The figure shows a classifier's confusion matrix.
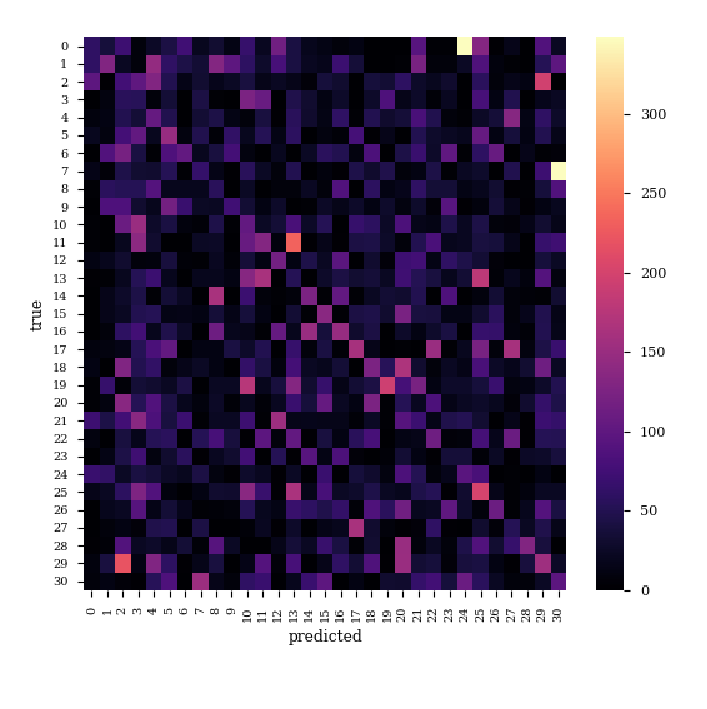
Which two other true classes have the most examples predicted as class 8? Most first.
14, 1
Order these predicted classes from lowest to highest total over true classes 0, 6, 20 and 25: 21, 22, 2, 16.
16, 22, 21, 2
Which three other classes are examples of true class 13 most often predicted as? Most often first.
25, 11, 10
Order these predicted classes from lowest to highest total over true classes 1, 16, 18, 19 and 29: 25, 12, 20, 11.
11, 12, 25, 20
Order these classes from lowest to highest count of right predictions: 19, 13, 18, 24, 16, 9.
13, 9, 24, 18, 16, 19
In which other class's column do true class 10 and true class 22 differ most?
3
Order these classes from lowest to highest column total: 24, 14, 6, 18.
6, 14, 24, 18
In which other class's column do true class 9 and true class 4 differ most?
27
